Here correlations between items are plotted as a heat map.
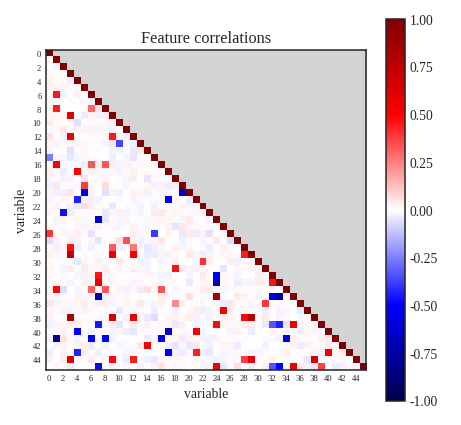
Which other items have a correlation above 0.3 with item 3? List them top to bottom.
9, 12, 28, 29, 38, 44
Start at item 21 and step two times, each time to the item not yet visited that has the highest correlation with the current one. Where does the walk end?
43
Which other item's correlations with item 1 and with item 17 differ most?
41
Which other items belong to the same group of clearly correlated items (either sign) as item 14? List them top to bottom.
42
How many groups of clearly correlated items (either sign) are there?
13
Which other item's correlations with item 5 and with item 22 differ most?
20
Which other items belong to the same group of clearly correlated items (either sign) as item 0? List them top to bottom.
15, 26
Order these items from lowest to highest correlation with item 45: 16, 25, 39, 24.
25, 16, 39, 24
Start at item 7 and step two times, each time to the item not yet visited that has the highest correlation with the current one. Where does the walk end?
32
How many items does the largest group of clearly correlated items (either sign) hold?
7
